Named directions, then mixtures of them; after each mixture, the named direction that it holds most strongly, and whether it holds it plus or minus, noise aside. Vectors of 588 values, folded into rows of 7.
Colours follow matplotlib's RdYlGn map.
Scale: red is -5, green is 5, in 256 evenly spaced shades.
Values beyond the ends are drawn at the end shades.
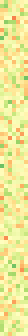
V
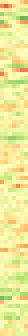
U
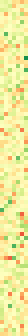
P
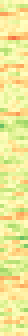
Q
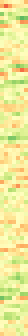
U, plus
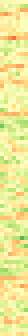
Q, plus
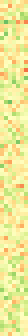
V, plus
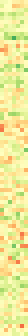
Q, minus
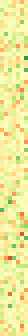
P, plus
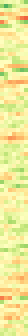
U, minus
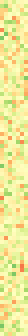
V, plus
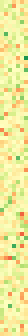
P, plus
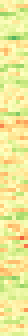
Q, minus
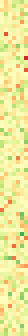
P, minus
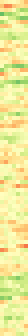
U, plus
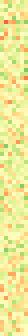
V, minus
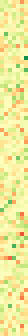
P, plus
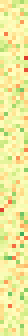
P, minus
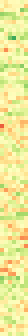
Q, minus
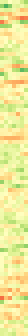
U, minus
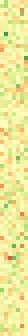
P, plus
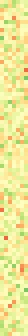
V, plus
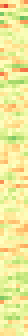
U, plus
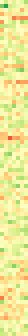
U, minus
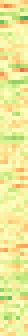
U, plus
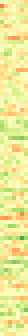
Q, plus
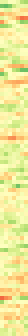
U, minus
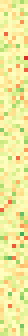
P, minus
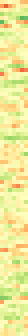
U, plus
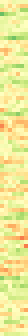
Q, minus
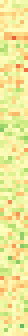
Q, plus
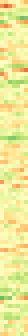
U, plus
